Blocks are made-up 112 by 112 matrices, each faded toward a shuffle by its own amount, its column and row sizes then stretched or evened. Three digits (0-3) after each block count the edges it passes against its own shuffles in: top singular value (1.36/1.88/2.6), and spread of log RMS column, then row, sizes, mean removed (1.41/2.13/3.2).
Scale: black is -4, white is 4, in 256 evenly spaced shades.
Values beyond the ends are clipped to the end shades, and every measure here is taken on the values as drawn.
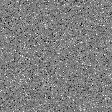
0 0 0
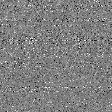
1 0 2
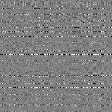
3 1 3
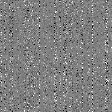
1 3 0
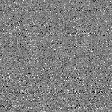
2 0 2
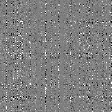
1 3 2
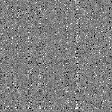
2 2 1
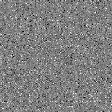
2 0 1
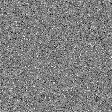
1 0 1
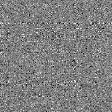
2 1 2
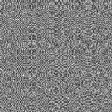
3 2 0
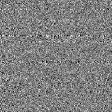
2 1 2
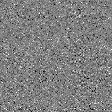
2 0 1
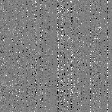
1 3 1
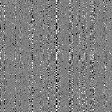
3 3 0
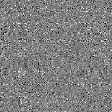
2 1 2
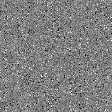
0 2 0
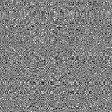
3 0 2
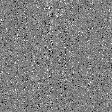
0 2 0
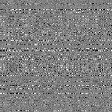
3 0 3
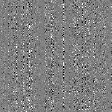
2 3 1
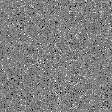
1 2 0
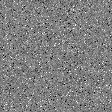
0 0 0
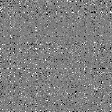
2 2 2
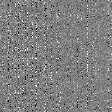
1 3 1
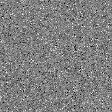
1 1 0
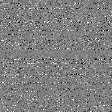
0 0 3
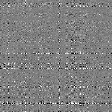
3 2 3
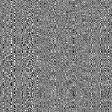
3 3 1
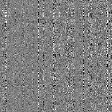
2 3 1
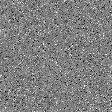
0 1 0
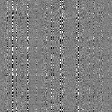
3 3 1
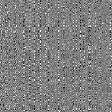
3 3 1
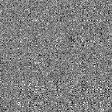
2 2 2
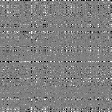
3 2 3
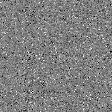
1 1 1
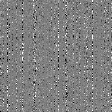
2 3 0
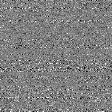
0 0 3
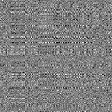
3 1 3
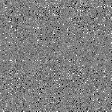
2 2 2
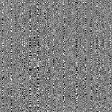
2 3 1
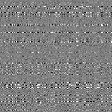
3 1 3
